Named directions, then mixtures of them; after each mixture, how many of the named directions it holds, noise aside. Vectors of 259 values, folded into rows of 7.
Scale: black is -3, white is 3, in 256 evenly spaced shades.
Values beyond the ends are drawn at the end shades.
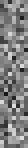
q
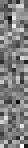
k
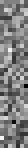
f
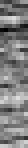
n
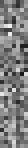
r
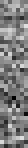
two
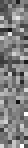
three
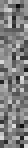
three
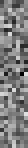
one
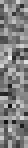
four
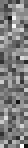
one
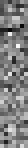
four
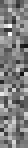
one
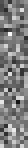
four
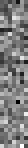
three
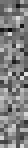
three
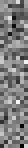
one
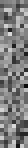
two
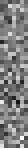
two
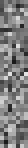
four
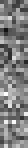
four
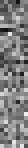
three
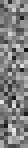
one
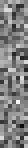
two
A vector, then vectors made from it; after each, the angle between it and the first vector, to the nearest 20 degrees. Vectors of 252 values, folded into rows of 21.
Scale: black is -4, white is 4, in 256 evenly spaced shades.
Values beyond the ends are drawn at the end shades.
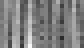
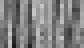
140 degrees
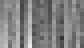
40 degrees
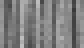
140 degrees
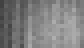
80 degrees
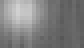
80 degrees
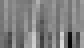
80 degrees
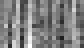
20 degrees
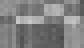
80 degrees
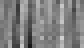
160 degrees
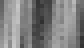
60 degrees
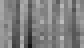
160 degrees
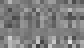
100 degrees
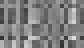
60 degrees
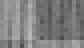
40 degrees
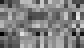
100 degrees
